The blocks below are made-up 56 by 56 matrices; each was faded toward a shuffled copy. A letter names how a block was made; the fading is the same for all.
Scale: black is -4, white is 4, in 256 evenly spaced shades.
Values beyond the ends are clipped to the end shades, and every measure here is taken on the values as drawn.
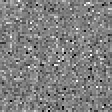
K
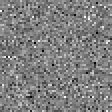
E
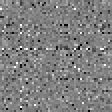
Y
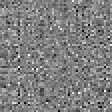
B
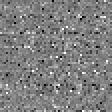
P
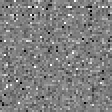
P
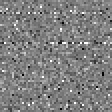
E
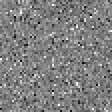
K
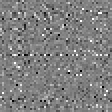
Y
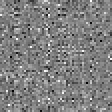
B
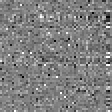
B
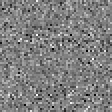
E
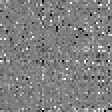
Y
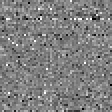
E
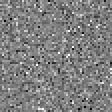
K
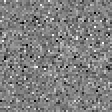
E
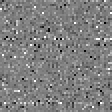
P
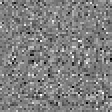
B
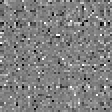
Y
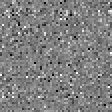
P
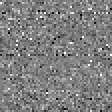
E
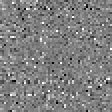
P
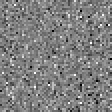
K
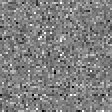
E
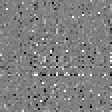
Y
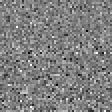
E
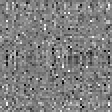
Y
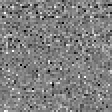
E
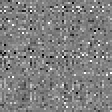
Y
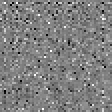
B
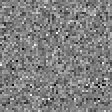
E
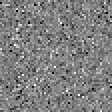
K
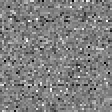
E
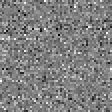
E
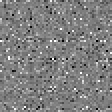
P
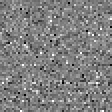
E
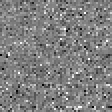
P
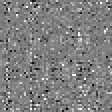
Y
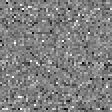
E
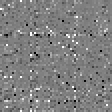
Y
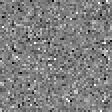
K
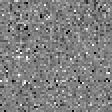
P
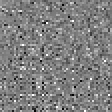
B
